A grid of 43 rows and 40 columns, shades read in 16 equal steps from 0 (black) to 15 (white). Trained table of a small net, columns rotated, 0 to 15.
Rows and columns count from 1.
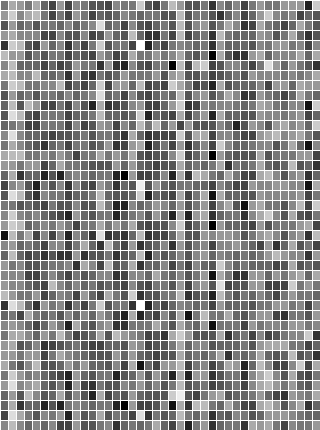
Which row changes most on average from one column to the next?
24
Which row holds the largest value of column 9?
37
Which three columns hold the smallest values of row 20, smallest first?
27, 19, 5
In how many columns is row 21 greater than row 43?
14
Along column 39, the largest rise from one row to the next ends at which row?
16
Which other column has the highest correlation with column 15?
8
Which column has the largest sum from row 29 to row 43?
23
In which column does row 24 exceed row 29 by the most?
13
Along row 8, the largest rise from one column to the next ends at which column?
10
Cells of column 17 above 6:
32
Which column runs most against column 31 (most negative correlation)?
33
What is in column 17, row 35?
9
